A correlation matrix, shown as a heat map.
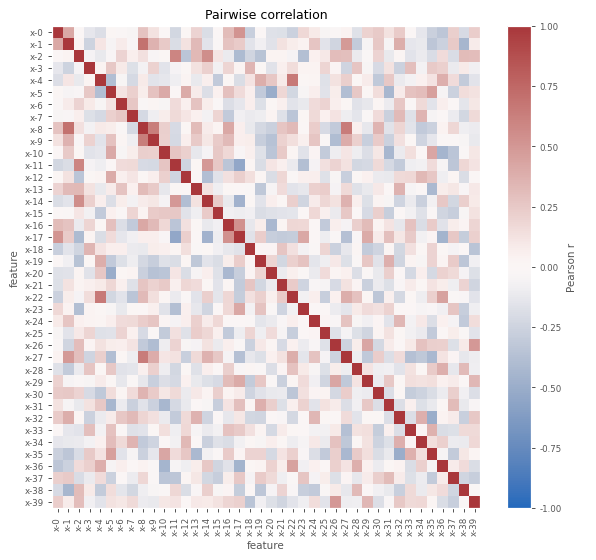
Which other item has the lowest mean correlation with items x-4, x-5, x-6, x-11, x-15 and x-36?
x-17
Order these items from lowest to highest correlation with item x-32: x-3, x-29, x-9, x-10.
x-3, x-10, x-29, x-9
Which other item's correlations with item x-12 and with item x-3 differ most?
x-14
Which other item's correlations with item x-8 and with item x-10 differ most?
x-35
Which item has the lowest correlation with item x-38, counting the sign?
x-1
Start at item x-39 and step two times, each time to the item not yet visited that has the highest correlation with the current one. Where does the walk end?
x-29
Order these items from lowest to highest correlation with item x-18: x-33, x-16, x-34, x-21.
x-16, x-34, x-33, x-21
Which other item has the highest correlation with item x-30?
x-8
